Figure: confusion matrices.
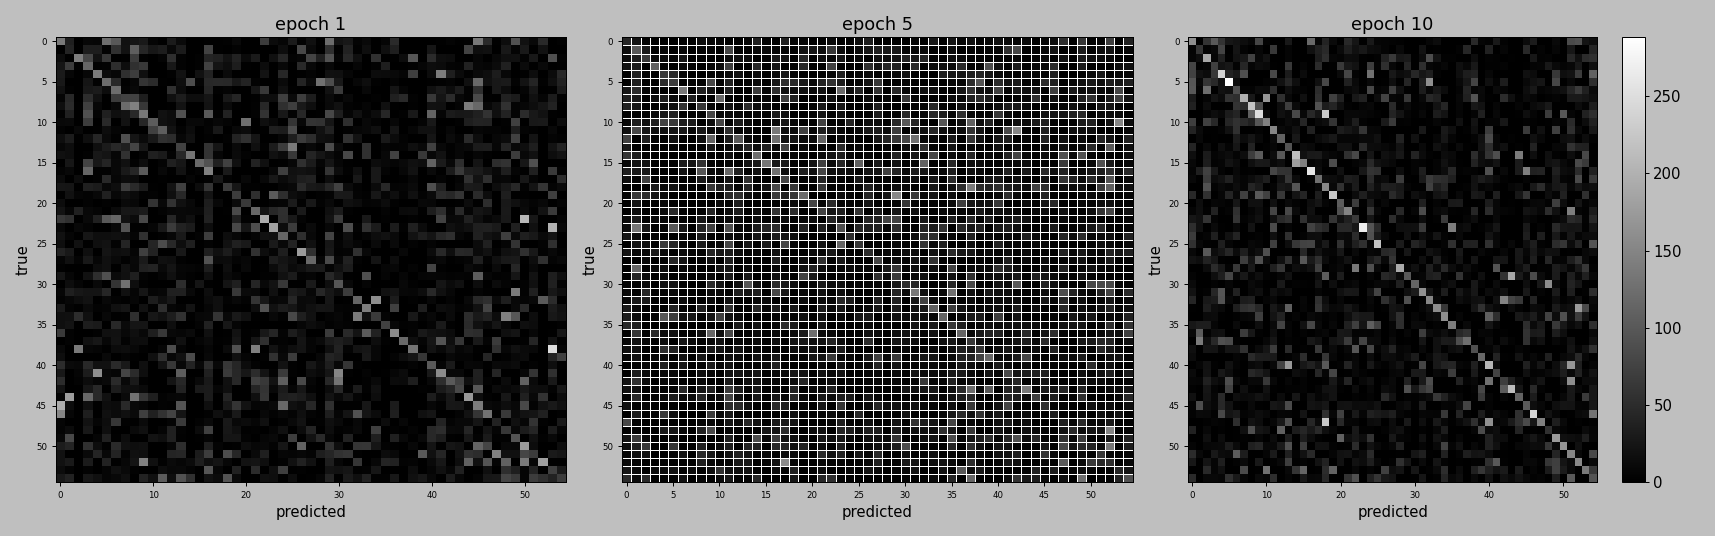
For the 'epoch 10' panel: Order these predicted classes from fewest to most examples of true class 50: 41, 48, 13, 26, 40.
26, 41, 40, 48, 13
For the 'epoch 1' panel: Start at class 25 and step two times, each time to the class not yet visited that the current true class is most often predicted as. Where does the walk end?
10
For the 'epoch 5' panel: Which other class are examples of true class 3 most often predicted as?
39
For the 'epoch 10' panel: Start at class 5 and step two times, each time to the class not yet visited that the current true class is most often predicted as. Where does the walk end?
42
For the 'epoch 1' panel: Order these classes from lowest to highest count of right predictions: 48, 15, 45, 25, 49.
25, 48, 49, 15, 45
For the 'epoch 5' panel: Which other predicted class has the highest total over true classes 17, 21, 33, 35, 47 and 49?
52
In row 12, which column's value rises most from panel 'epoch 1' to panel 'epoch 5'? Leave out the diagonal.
16
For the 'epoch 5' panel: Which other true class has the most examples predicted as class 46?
6
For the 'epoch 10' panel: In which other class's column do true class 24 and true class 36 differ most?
1
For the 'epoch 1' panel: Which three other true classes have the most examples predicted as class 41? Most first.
4, 37, 22
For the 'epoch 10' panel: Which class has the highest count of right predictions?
5
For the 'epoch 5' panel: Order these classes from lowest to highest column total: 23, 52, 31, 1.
31, 23, 1, 52
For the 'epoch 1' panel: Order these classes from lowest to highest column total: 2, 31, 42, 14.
2, 14, 42, 31
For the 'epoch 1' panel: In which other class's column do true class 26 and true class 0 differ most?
45
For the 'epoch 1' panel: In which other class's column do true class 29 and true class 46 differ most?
0
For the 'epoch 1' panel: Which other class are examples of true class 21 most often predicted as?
19
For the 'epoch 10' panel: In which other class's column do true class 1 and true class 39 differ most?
4
